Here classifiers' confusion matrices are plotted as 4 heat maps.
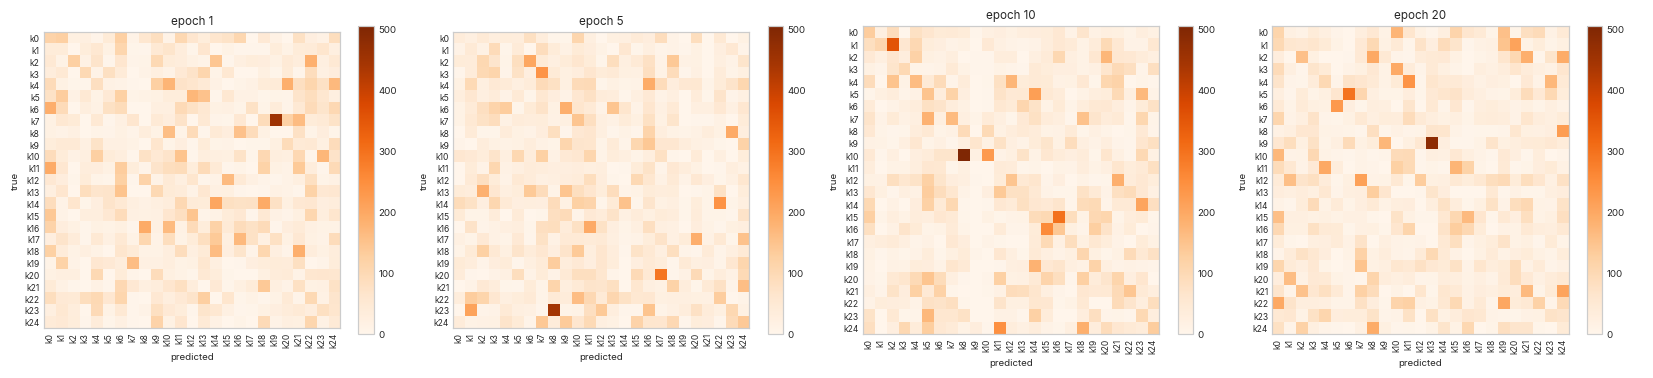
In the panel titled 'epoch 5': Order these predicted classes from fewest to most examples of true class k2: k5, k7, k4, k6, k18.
k4, k7, k5, k18, k6
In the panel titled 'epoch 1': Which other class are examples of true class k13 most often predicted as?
k6
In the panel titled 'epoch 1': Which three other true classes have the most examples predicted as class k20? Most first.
k4, k7, k9
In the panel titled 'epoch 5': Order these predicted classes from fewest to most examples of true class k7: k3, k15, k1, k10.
k15, k1, k3, k10
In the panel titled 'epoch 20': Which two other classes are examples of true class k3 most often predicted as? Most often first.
k10, k0
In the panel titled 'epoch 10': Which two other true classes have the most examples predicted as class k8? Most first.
k10, k23
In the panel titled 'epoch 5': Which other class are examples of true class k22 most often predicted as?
k10
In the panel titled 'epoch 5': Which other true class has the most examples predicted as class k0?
k14
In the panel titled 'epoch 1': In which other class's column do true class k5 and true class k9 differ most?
k12
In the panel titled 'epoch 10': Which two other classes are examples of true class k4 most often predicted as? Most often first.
k12, k2
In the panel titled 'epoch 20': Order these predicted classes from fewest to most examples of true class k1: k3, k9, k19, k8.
k9, k3, k8, k19
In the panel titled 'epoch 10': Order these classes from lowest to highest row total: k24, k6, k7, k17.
k17, k6, k7, k24
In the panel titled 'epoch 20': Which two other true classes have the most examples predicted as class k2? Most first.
k21, k24
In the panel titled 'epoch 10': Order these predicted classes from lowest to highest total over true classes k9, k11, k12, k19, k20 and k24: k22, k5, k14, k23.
k22, k23, k14, k5
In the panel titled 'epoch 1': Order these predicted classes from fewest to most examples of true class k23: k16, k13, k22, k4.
k16, k22, k13, k4
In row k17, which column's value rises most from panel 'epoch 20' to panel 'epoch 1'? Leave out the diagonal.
k16
